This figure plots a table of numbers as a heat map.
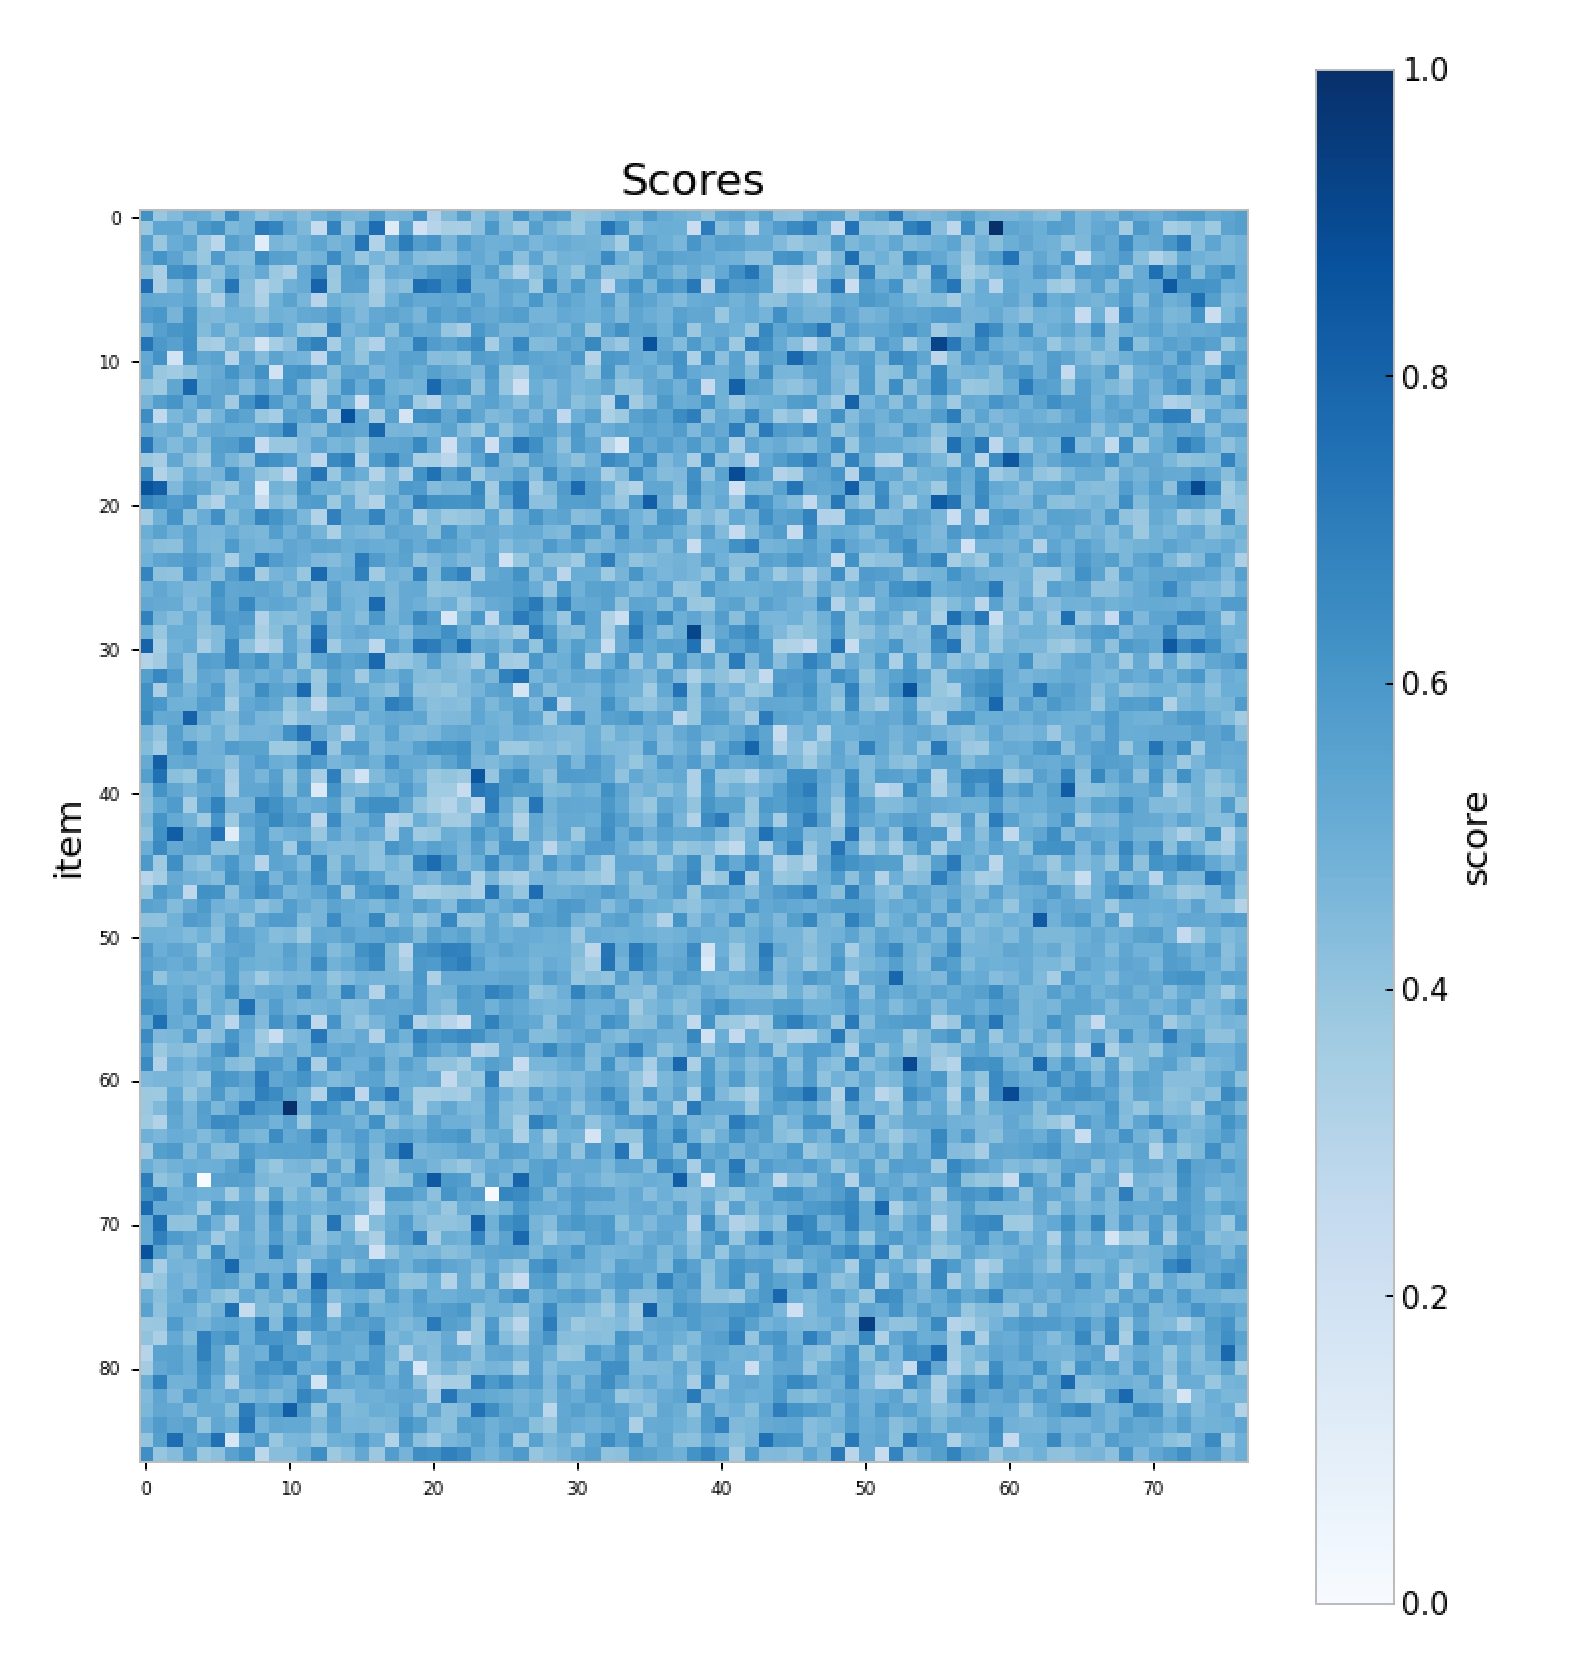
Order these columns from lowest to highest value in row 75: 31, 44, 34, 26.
34, 31, 26, 44
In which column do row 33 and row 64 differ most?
53
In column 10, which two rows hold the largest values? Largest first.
62, 83
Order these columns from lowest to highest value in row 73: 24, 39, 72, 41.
39, 24, 41, 72
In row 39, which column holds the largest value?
23
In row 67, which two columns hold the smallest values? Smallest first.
4, 39
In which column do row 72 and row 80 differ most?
0
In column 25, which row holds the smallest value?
24
